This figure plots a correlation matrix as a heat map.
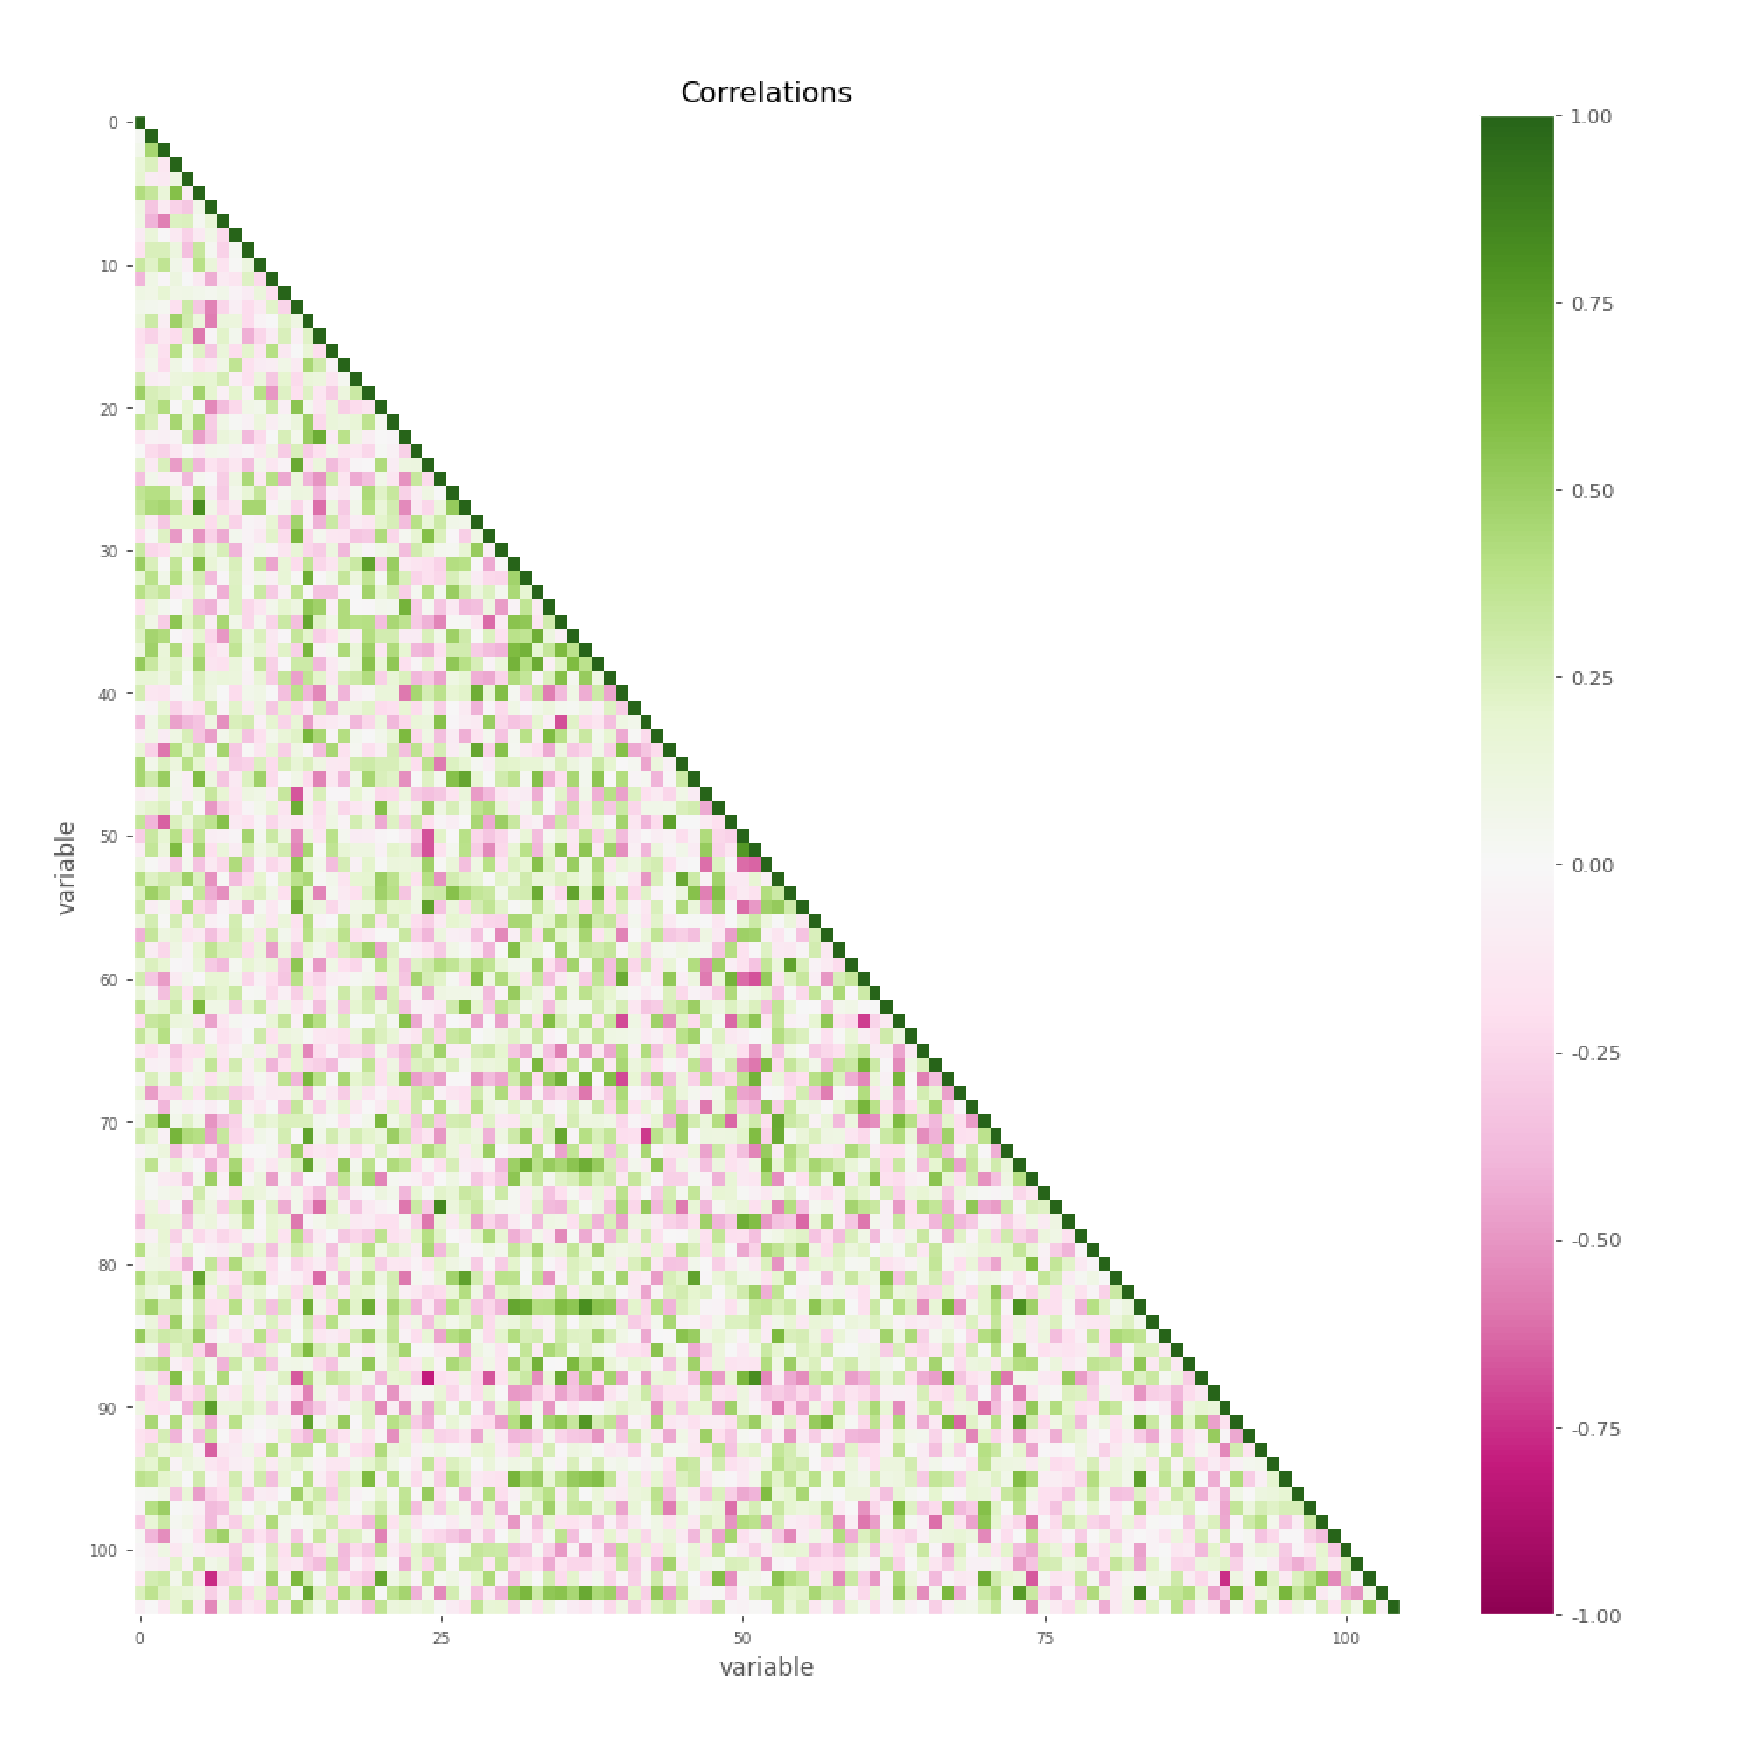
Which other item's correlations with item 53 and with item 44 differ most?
70
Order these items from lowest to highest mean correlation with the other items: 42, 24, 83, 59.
42, 24, 59, 83
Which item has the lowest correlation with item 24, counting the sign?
88
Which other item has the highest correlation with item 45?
53
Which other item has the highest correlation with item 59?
54
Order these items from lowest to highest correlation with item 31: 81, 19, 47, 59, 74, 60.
47, 59, 60, 81, 74, 19
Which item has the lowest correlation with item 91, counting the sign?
68
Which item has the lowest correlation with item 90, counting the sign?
102
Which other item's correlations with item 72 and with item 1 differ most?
51
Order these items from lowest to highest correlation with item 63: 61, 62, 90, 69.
90, 69, 61, 62
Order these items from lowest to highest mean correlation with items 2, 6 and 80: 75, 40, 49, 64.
49, 40, 75, 64
